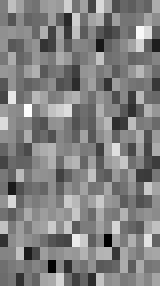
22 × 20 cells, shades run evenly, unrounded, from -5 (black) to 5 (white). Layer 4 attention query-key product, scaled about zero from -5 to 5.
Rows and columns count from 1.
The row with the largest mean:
18
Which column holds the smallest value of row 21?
7
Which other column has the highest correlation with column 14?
9
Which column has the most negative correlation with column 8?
12
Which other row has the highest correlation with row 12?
13
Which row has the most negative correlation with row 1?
4
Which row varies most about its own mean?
19
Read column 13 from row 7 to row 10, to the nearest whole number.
-1 1 2 1
